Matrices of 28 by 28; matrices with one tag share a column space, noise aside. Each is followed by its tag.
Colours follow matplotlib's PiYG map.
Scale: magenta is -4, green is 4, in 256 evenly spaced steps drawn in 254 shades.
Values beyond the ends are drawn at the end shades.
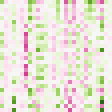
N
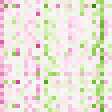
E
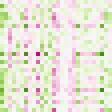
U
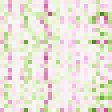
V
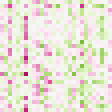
E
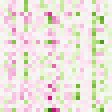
V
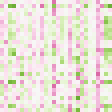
E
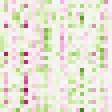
U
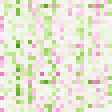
E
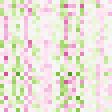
E
